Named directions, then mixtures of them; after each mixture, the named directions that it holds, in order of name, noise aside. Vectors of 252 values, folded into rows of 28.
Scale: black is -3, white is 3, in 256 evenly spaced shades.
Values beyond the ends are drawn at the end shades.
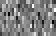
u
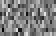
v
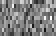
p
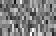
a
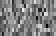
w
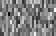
a, u, w.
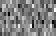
u.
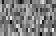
a, p, v.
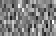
a, u, w.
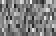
a, p.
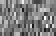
p, w.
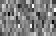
u.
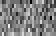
p, w.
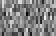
p, v, w.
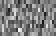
u, v, w.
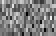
p, v.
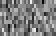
a, p, v.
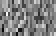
v, w.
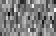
p, u.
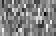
v, w.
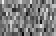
p, v, w.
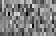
p, u, v.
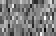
p.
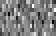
u.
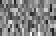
a.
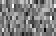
p.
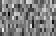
p, u.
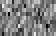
u, v, w.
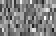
a, p.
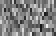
a, w.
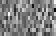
p, u, w.
